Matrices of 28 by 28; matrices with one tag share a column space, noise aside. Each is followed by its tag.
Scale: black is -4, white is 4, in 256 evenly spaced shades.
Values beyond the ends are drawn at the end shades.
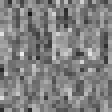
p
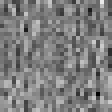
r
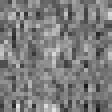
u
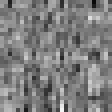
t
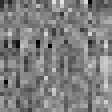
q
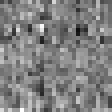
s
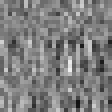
q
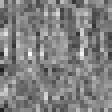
p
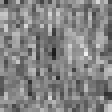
p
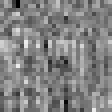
q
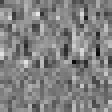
u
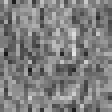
p
